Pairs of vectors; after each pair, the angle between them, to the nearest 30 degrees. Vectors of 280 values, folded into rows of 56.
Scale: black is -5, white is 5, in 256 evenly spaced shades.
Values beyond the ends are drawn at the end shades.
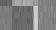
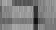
150 degrees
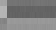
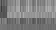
150 degrees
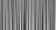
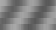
90 degrees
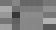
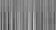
90 degrees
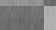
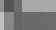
90 degrees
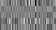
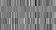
30 degrees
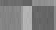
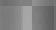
30 degrees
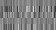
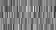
30 degrees
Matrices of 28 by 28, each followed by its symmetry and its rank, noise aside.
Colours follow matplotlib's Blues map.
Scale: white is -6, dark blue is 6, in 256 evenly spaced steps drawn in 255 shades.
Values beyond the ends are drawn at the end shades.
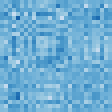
symmetric, rank three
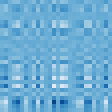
no symmetry, rank one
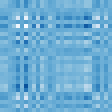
symmetric, rank one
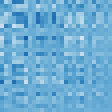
no symmetry, rank two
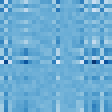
no symmetry, rank one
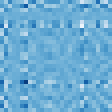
antisymmetric, rank two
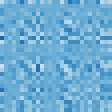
no symmetry, rank two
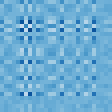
symmetric, rank one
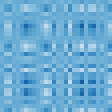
symmetric, rank one
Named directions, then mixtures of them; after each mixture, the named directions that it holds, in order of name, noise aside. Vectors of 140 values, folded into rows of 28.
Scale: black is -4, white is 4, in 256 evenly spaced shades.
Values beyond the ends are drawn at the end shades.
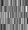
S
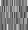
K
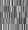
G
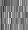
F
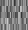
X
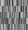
G, S, X.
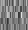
X.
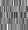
G, K, X.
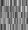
S, X.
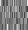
K.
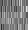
F, K, S.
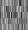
F, G, X.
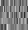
K, S, X.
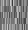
G.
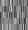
G.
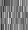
F.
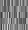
F, G.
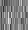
F.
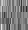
F, S, X.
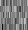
G, K.
